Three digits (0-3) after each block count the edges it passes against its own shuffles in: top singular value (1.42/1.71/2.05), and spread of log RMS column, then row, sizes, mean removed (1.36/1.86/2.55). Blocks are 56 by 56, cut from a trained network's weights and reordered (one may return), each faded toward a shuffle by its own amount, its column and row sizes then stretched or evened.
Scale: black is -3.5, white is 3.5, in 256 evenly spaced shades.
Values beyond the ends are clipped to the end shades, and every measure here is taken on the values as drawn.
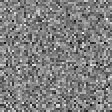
2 0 1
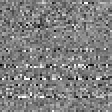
1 0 3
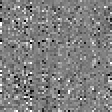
1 3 2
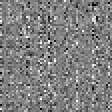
2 3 0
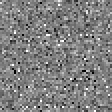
0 1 1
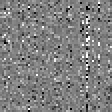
1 3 0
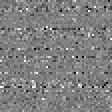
0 0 3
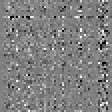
1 3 2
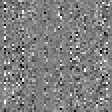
2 3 0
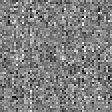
1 2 2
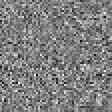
2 0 1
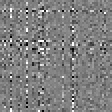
3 3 2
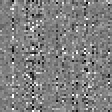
0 3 1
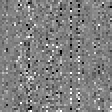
0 3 0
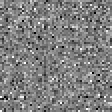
1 0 1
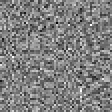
3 0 0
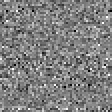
0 0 2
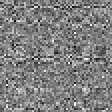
3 1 2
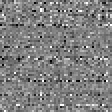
0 1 3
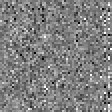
0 2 0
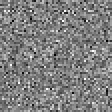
0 0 1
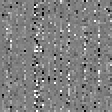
0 3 0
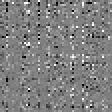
1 3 2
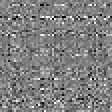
3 1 3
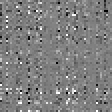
0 3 2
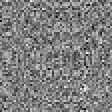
3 1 0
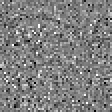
1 0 1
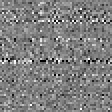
3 1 3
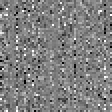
0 3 0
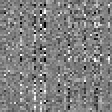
3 3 1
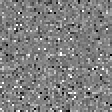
0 1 2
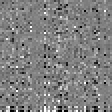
3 3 2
